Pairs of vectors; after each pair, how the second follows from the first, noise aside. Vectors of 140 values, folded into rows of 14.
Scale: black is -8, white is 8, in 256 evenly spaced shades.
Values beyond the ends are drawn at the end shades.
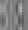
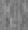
reversed, negated, shrunk.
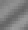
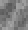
wrapped around, negated.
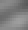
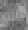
wrapped around, negated.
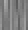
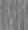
reversed, negated, shrunk.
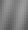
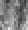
negated, scaled up.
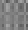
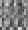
reversed, negated, scaled up.
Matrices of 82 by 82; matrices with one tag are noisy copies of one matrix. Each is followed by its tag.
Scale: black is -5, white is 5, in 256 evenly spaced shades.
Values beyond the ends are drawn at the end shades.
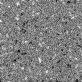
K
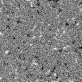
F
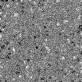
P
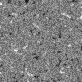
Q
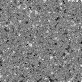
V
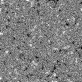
F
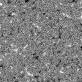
Q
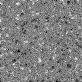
K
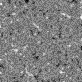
Q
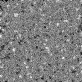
P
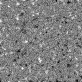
K
